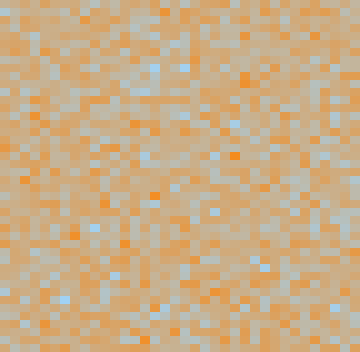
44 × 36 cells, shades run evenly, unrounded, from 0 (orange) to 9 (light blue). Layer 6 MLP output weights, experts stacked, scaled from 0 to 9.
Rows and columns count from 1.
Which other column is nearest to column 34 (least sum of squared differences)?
20
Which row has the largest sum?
9
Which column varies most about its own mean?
16
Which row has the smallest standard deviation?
4
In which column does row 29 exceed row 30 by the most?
10
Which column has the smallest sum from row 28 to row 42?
13
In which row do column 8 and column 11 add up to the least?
26
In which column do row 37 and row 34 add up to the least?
22
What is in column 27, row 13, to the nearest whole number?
6
